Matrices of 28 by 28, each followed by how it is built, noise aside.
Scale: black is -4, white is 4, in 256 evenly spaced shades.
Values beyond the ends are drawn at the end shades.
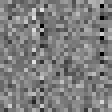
uneven columns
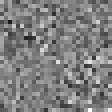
block diagonal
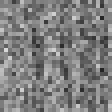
blocks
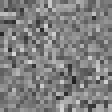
block diagonal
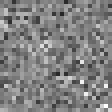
block diagonal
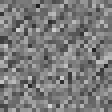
Hankel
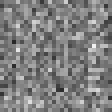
blocks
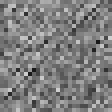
Hankel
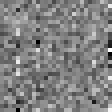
uneven columns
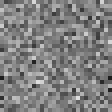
noise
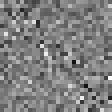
block diagonal
